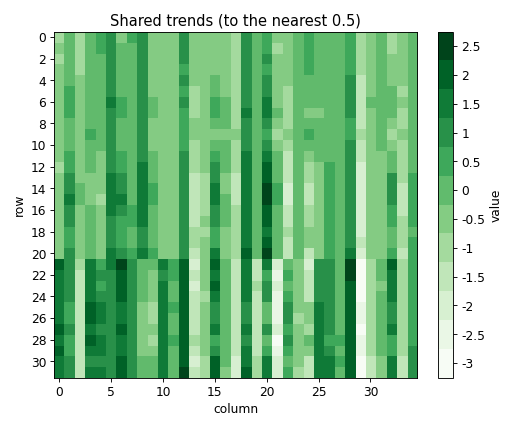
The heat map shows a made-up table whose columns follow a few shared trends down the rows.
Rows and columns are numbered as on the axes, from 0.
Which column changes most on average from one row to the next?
20
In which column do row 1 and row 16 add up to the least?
29
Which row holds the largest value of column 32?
21
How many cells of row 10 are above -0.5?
21
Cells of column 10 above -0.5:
11
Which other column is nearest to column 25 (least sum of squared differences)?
4
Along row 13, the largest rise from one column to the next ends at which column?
18
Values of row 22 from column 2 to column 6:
-1.5 1.5 1 1 2
